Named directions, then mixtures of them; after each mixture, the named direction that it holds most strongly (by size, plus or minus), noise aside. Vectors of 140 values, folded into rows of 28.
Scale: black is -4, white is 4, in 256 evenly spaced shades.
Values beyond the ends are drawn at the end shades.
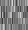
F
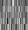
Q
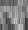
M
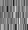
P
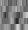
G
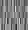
Q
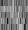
Q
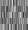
F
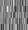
P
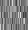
F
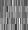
Q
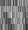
M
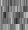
G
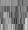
M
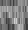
M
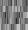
G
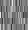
F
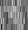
M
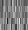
Q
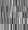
F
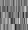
P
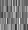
P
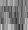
M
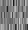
P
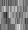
M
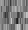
G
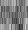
M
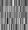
Q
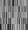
Q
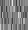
F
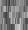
M
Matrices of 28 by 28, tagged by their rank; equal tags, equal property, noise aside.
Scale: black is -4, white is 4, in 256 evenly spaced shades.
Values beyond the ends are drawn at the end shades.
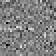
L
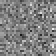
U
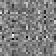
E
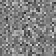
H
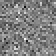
H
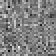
U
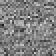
L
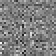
L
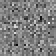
E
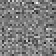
U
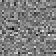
L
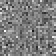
H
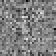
H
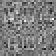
E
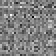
U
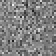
H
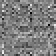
U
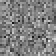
L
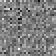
E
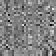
E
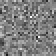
H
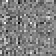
E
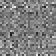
E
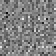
H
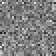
L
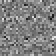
L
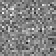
H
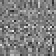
E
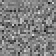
H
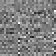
E
